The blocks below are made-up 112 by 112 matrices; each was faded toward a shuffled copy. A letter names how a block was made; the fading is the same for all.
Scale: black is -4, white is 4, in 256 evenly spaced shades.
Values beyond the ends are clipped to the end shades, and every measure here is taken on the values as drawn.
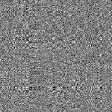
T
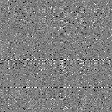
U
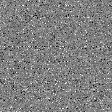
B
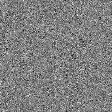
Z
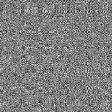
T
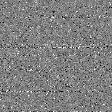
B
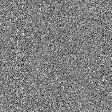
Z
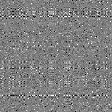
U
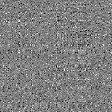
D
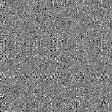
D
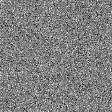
Z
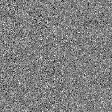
Z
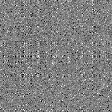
D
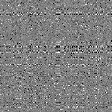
U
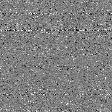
B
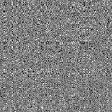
T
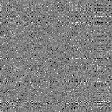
U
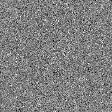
Z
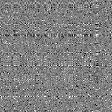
U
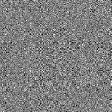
T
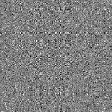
T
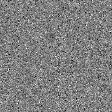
Z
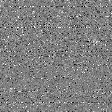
B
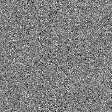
Z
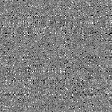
D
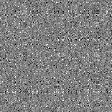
D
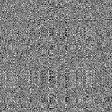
T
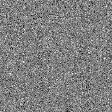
Z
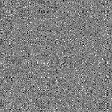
D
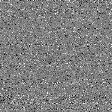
B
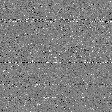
B
